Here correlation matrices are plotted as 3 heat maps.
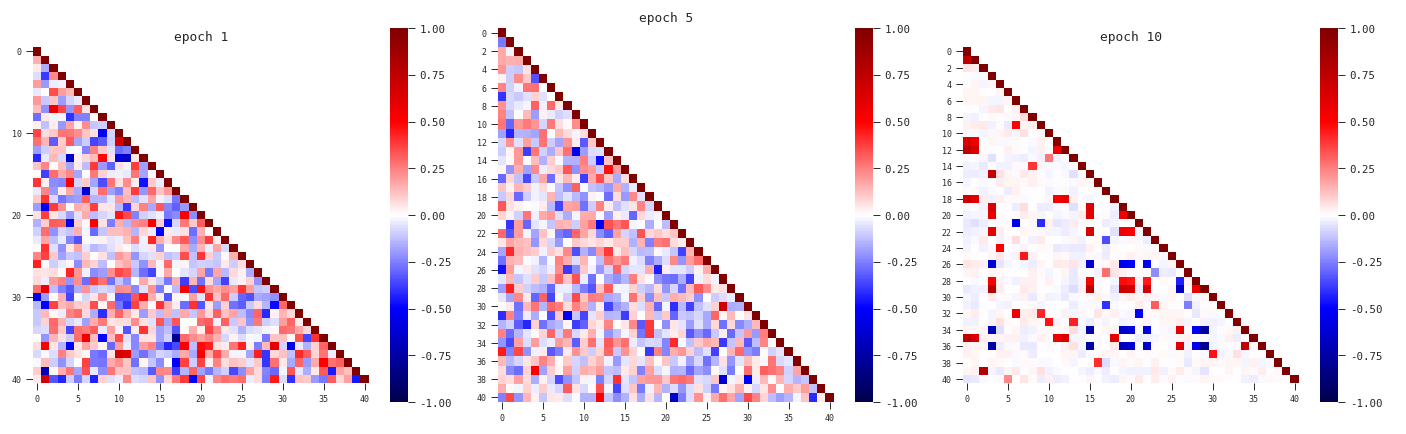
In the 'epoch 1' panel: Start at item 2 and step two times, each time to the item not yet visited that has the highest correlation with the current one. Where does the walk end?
21
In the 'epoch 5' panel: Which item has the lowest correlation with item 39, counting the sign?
14
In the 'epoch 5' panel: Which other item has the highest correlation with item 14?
38
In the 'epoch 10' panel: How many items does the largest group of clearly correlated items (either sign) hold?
10
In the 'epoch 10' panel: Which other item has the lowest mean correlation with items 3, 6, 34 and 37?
21
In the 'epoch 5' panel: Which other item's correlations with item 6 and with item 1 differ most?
28
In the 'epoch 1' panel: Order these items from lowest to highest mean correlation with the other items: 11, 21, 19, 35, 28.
28, 19, 11, 35, 21
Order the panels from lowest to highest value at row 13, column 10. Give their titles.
epoch 1, epoch 5, epoch 10
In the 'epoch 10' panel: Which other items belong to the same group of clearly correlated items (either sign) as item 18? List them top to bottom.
0, 1, 11, 12, 35
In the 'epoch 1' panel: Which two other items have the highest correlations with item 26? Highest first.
0, 16
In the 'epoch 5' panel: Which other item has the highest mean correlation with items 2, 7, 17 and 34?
21
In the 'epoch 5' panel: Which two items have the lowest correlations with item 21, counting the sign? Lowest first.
40, 12
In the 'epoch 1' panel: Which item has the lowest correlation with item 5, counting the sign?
23
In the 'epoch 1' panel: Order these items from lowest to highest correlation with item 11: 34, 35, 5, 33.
34, 5, 35, 33
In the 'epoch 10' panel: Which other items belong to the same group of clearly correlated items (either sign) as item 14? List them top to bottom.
8
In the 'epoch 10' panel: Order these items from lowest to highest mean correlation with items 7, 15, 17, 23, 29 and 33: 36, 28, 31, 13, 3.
36, 31, 13, 28, 3
